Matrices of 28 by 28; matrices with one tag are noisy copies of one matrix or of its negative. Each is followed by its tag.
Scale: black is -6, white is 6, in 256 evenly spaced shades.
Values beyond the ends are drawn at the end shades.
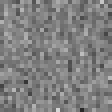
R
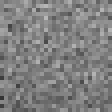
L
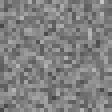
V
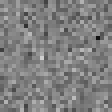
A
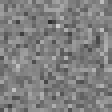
V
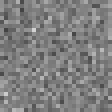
R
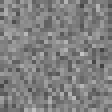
R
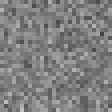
A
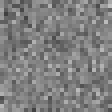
R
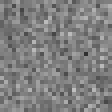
R
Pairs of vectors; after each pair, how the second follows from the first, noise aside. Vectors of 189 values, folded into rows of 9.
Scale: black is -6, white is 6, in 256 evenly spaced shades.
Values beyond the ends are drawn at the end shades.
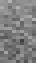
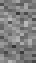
wrapped around, negated.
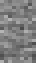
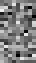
wrapped around, scaled up.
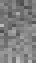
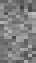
wrapped around, negated.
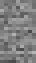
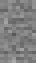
negated, shrunk.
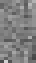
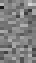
wrapped around, negated.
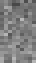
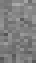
negated, shrunk.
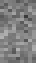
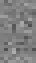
negated, partly zeroed.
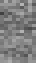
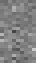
reversed, negated, partly zeroed.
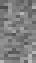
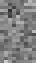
wrapped around, negated.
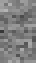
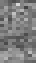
wrapped around, negated.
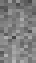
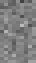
reversed, negated, partly zeroed.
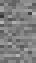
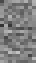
wrapped around.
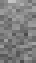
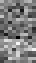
wrapped around, scaled up.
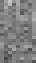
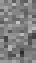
wrapped around, negated.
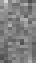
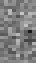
wrapped around, negated.
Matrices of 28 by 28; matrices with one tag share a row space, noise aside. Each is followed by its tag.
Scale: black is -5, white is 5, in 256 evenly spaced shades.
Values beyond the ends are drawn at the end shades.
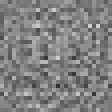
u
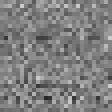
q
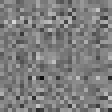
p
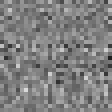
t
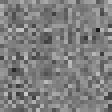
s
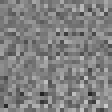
t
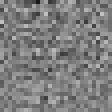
u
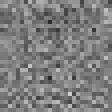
q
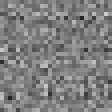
t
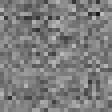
u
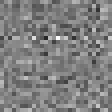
u
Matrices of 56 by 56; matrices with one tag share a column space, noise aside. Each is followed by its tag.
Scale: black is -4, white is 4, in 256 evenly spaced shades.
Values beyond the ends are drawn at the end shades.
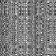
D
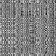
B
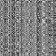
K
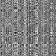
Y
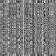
B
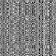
D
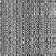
B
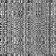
B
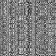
D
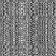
D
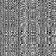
Y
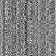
D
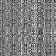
Y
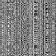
D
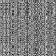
D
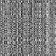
B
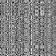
D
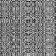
K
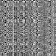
K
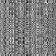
B
